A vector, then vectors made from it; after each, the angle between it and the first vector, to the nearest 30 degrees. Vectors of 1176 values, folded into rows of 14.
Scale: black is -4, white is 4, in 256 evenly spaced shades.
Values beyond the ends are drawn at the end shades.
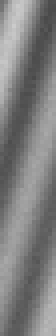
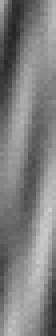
150 degrees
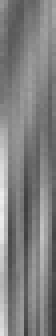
120 degrees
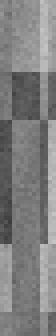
90 degrees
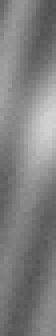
60 degrees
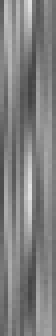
60 degrees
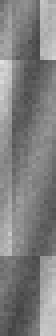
60 degrees
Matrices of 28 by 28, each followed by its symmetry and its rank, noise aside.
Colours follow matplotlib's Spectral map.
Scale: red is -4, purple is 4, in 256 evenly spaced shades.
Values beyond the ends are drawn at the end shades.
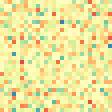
antisymmetric, rank six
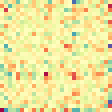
no symmetry, rank four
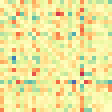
antisymmetric, rank four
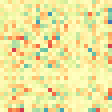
antisymmetric, rank four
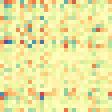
no symmetry, rank three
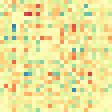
antisymmetric, rank four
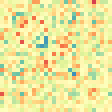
symmetric, rank six
